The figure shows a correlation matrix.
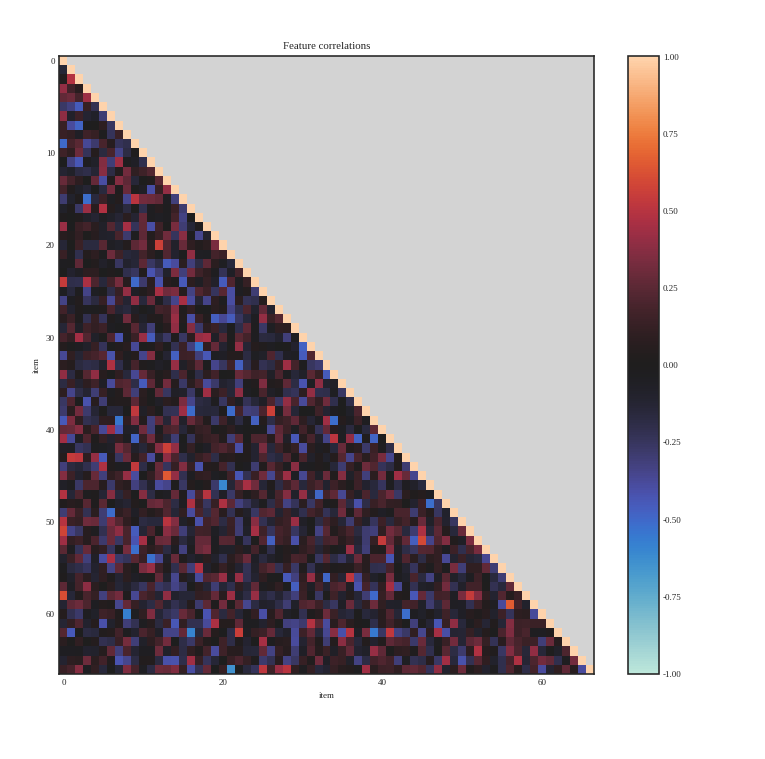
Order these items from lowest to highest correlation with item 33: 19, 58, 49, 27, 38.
19, 49, 38, 58, 27
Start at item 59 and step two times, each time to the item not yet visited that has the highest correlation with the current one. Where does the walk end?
36
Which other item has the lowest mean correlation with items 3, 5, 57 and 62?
37
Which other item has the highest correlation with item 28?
66
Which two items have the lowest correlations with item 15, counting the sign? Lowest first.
3, 24
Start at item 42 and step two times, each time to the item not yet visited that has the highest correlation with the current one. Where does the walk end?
45
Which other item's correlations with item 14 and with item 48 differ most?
65
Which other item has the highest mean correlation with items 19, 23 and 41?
34
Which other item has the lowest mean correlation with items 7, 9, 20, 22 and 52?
46
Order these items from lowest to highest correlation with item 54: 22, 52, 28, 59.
52, 59, 28, 22
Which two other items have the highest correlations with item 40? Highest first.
52, 6
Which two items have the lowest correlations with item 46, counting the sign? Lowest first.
20, 48
